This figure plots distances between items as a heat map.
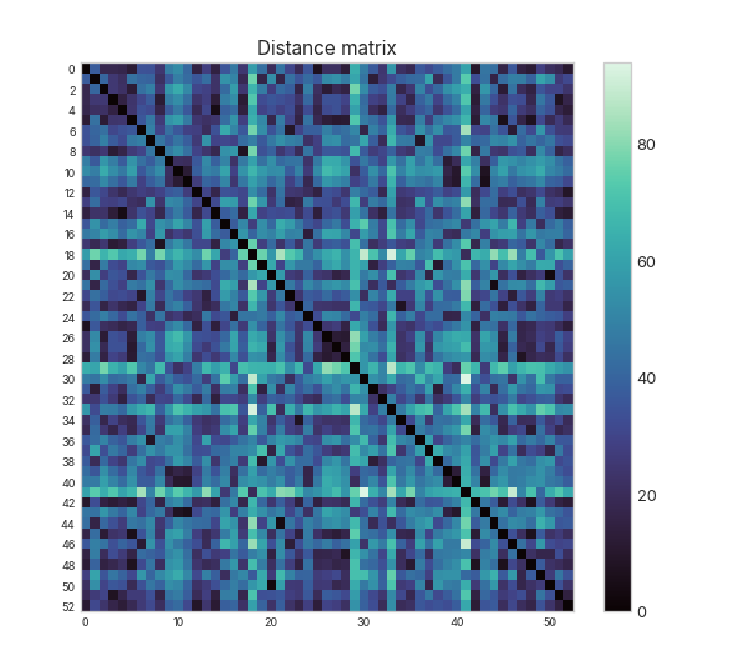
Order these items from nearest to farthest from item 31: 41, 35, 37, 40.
35, 40, 37, 41
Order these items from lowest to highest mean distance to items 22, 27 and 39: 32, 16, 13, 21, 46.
13, 46, 32, 16, 21
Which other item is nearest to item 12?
52
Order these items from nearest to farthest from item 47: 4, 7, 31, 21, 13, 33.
4, 13, 7, 31, 21, 33
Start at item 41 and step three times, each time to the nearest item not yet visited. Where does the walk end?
49
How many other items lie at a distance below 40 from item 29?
8
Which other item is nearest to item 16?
24
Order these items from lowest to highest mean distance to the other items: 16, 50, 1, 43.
50, 1, 43, 16
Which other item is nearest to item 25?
0
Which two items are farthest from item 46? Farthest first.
41, 18
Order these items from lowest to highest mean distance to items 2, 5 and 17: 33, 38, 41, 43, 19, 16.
38, 19, 33, 43, 16, 41
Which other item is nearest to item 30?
6
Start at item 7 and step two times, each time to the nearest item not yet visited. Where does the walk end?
32
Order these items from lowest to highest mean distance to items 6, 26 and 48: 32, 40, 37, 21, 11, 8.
8, 37, 32, 11, 21, 40
